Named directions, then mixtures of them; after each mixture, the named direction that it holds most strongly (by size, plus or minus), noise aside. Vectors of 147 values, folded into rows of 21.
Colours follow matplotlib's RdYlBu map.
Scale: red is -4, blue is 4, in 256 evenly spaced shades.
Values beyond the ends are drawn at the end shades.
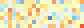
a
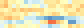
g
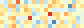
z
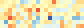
a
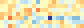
g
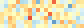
z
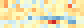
g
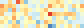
z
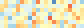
z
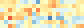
g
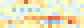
g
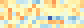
g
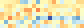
g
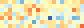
a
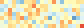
a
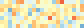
a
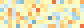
a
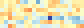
g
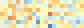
z
